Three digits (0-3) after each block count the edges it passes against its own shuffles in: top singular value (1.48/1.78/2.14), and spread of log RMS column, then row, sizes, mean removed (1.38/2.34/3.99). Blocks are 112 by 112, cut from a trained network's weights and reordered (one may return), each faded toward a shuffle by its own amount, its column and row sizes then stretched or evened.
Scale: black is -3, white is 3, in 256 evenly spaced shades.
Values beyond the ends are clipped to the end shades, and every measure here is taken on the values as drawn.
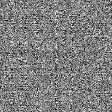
1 2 0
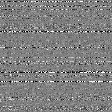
2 0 3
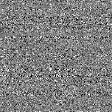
0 1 2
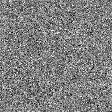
0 0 1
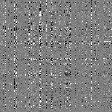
2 3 2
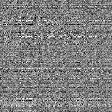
3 1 2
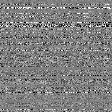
1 1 3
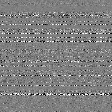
3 0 3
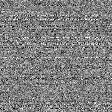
2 0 2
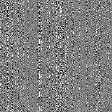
1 3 1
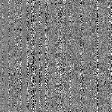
0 3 1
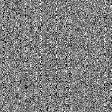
1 2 0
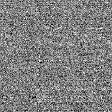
1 1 1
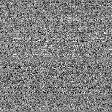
0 0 2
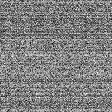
3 0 0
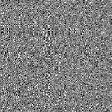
3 2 1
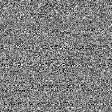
0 1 2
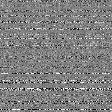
1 0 3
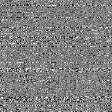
0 1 3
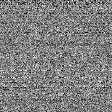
1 0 2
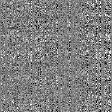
0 3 1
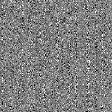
2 2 0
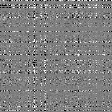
2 2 3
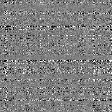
1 2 3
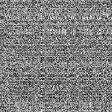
3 2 1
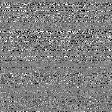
0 0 3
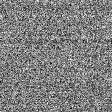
0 0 0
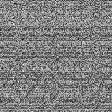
3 0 0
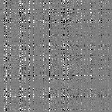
2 3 2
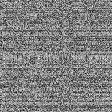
3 0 0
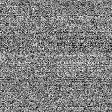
2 0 1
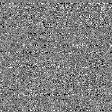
0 1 2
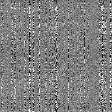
2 3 0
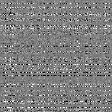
1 2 3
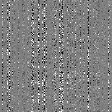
1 3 1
